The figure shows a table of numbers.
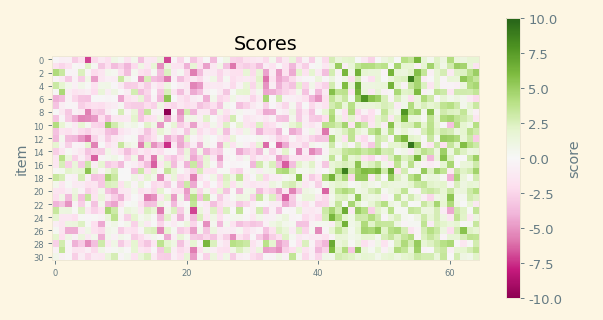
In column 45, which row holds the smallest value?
29
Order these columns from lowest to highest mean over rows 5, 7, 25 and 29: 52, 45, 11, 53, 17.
11, 45, 17, 53, 52
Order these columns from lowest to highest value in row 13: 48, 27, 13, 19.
13, 19, 48, 27
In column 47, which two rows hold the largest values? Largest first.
6, 17
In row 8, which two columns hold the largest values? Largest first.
53, 57
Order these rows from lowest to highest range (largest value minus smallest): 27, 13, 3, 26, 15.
27, 26, 15, 3, 13
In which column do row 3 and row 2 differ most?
17
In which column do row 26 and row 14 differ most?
37
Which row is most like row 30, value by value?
19
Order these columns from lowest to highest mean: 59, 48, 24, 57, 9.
24, 9, 48, 57, 59
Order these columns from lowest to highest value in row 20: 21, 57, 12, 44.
12, 21, 57, 44
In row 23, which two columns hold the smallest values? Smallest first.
21, 16
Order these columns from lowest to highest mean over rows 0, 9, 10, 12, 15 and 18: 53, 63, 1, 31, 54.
31, 1, 63, 54, 53
